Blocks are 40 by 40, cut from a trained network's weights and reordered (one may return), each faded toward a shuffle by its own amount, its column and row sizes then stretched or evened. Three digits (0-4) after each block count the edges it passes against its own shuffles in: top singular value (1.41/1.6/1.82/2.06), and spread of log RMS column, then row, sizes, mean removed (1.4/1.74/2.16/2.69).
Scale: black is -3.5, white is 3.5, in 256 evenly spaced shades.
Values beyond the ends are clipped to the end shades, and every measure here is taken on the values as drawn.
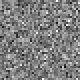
2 0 0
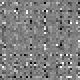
1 4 3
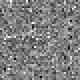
0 2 0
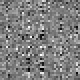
3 3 1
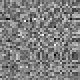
4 1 1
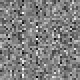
2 3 0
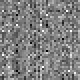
1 2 0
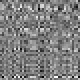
4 1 4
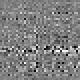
3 1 4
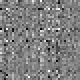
2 3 2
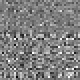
4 0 4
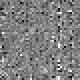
1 3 0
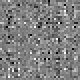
0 2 3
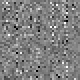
0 3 1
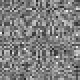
4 0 2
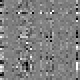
3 4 1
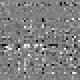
1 2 4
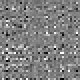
2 3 4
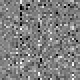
0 3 0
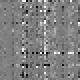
2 4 2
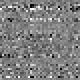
2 1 4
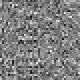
2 1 0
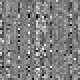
3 4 0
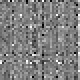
2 3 2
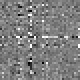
2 2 2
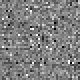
0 1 1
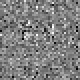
0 2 1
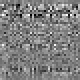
4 0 4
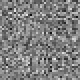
3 1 2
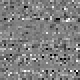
0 1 4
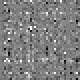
0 3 2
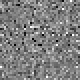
0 0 2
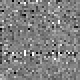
0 1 3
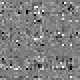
0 2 3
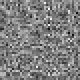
3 0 0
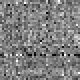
3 1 1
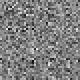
3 2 1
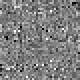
0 0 2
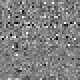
0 0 3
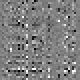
3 4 2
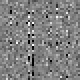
2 3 1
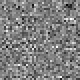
3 1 2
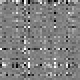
4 3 4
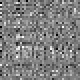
3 2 3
